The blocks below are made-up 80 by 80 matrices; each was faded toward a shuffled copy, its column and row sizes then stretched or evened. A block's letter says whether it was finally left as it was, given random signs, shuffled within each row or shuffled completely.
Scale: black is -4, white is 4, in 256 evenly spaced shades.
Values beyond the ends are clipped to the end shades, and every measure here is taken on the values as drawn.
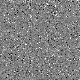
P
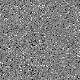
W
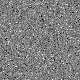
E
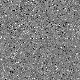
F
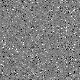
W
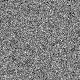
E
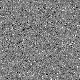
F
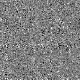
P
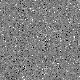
P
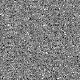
W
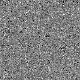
P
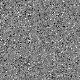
P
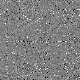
P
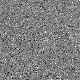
F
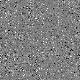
P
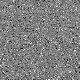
F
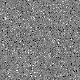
P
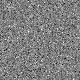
E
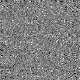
W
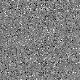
P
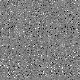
W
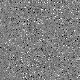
W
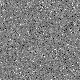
E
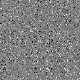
W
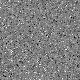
E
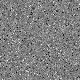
E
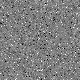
E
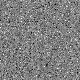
E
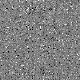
P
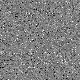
F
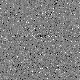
F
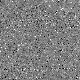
F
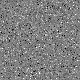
E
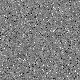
E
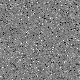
E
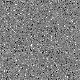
P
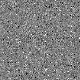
W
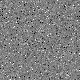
E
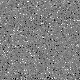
F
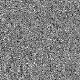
W
